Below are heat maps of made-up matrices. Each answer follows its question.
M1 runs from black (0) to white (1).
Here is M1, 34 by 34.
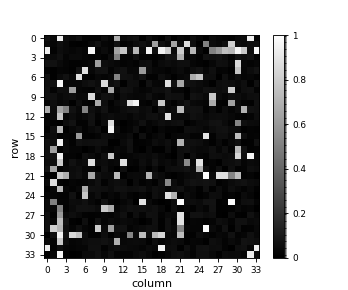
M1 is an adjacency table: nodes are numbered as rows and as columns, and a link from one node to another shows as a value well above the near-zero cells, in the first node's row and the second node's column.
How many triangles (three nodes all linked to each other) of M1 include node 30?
3
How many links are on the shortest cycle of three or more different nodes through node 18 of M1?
3
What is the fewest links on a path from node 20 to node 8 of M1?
3
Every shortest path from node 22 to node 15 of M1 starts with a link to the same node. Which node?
node 1
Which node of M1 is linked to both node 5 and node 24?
node 6
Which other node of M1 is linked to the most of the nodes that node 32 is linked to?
node 2
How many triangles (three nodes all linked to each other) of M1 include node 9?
0
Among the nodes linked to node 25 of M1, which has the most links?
node 21
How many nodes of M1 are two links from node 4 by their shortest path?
9
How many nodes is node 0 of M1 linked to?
3
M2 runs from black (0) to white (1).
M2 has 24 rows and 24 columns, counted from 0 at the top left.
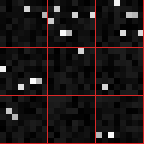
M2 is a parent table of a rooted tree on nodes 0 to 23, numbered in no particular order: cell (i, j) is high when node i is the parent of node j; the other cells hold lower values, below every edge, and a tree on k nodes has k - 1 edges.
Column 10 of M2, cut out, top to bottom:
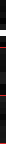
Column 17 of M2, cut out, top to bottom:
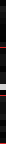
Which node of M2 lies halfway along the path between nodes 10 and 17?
8
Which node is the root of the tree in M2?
14
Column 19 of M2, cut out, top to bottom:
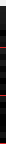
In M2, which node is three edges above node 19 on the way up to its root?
5
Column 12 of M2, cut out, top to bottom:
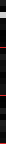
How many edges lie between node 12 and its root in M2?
9
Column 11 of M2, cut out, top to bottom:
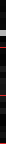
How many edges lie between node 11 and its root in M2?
5
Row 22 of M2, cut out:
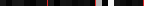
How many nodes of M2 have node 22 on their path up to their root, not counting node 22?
5
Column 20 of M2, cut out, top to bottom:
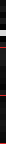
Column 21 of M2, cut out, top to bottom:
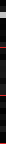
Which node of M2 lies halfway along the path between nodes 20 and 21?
0
